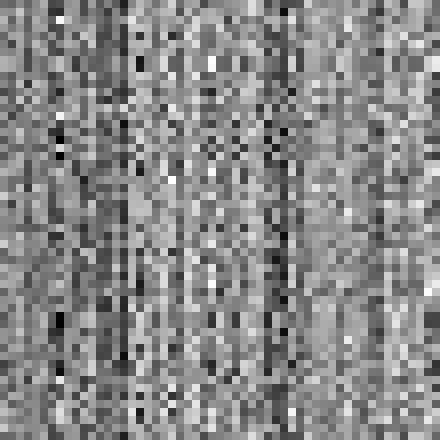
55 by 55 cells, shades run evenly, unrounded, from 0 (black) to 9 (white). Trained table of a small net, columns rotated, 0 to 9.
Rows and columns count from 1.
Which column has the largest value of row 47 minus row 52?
18
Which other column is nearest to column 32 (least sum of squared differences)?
53
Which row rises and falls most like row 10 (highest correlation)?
49
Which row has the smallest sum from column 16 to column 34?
16
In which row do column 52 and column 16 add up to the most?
14
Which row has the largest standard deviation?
52
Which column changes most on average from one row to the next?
8
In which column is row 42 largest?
32
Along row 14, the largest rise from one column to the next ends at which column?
22
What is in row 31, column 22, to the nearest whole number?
7
